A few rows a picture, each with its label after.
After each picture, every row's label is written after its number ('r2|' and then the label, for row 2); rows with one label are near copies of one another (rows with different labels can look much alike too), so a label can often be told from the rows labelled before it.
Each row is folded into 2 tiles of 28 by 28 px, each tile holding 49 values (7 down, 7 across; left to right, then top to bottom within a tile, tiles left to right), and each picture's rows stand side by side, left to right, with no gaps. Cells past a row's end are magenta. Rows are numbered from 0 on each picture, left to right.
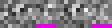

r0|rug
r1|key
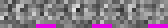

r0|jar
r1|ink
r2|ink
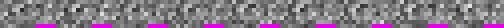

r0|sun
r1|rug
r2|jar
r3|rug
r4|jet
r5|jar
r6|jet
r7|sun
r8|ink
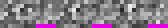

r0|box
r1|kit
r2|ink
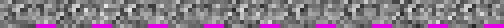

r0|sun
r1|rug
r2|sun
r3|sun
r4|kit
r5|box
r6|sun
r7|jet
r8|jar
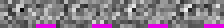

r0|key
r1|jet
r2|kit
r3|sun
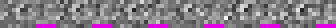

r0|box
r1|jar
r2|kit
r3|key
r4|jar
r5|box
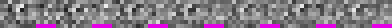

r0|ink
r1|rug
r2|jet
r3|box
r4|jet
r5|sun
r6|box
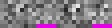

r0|key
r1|ink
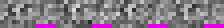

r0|box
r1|ink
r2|kit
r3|box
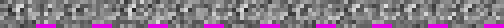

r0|ink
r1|box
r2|kit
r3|rug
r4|kit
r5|box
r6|rug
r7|jar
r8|jar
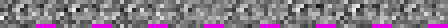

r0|jar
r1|rug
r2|rug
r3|key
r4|jar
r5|sun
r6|sun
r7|jar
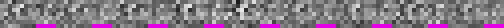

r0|sun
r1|rug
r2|box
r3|ink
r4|kit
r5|jar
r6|ink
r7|jet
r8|ink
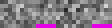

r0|ink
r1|rug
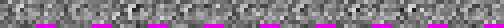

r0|ink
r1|jet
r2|box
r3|sun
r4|key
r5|jar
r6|kit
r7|key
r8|jet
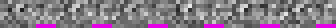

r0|key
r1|jar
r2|jar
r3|ink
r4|sun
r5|rug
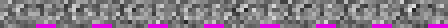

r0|sun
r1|jar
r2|jet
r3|jet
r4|rug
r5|jet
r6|jet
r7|sun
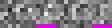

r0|rug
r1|jet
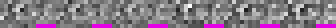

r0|jar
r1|jar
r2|rug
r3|ink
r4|box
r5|box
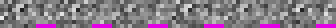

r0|jar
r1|kit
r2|rug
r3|sun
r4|jar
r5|rug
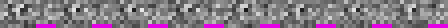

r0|box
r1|key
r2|key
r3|rug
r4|jar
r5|box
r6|key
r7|ink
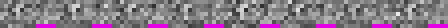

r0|kit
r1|ink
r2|key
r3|ink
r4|kit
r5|sun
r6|box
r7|kit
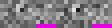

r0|key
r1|key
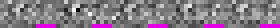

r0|key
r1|key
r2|jar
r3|ink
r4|ink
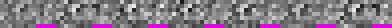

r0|jar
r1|sun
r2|ink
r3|kit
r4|box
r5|box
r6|sun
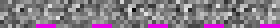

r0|rug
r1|jar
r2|key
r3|ink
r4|rug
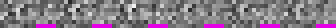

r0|box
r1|kit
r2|ink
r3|jar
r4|key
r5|kit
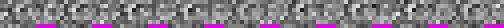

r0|rug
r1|jet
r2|box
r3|box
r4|jet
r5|jar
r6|sun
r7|kit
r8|jet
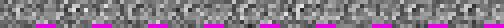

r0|kit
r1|rug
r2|jet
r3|key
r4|jet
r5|kit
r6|jar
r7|box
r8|box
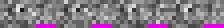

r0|key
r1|key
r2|ink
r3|ink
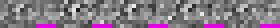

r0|box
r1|kit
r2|sun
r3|jar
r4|rug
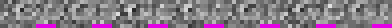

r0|kit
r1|jet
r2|box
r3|ink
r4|jet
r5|rug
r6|jar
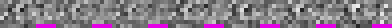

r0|jar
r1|kit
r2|kit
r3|kit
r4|box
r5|key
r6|ink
